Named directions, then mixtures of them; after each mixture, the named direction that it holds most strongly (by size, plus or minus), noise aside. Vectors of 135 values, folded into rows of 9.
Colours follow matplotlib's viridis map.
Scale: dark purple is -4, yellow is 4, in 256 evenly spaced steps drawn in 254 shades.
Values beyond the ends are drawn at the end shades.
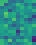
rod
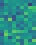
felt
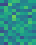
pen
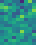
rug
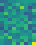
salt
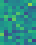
felt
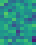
rod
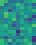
rod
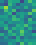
pen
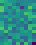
salt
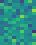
rug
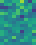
rug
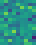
rod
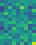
salt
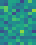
pen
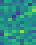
felt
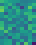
salt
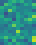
rod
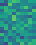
pen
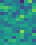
rug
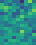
rug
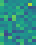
felt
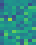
felt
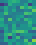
felt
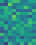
pen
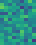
rug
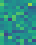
felt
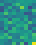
salt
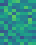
pen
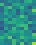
salt
